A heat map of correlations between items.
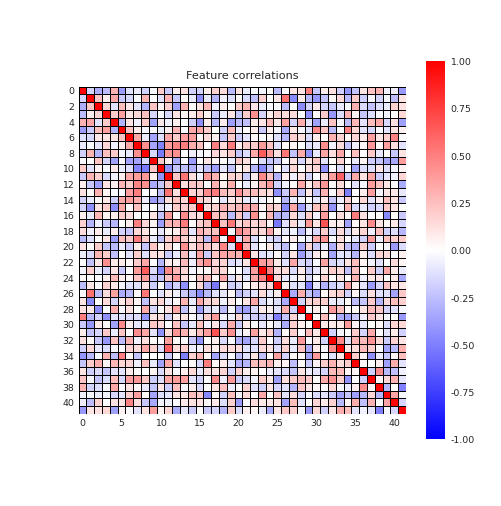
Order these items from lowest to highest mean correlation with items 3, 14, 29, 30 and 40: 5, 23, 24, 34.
23, 24, 34, 5
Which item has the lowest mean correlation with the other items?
10
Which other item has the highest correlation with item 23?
8
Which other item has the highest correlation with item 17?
31
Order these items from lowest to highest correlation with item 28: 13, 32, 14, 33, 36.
13, 14, 36, 33, 32
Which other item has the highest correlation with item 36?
38
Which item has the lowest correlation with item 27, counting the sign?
1
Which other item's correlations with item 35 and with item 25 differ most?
16
